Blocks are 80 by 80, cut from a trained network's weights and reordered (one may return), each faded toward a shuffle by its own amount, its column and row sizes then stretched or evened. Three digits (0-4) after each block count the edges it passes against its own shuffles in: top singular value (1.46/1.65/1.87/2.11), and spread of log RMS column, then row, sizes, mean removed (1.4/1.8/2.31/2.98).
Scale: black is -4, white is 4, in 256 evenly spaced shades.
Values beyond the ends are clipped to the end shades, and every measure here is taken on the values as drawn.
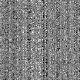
4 3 2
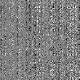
3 4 2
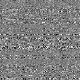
1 0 4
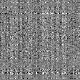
4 0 4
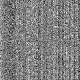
4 2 0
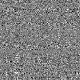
2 0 3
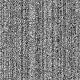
4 1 0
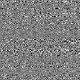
2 1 4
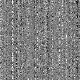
3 4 0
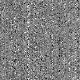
0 3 0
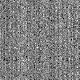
3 1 2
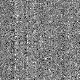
0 2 1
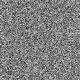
0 0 0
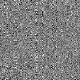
3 3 2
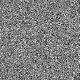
0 1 0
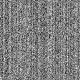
4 1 0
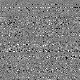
0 2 4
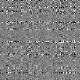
3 3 4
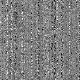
2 4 0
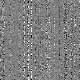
1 4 1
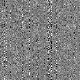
2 4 0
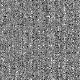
1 2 2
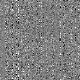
0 4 1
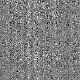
1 2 3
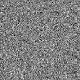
2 0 2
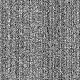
4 1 0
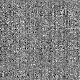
2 0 3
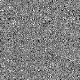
0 2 2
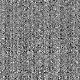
3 0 3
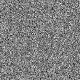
0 1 0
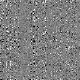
0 4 2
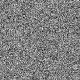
1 0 0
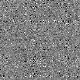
1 2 3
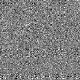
1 1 3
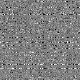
0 1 4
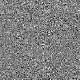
1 1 2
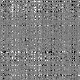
4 3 4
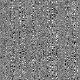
0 4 0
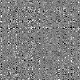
1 4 3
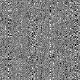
1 4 1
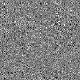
2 3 2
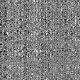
3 2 3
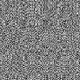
4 2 1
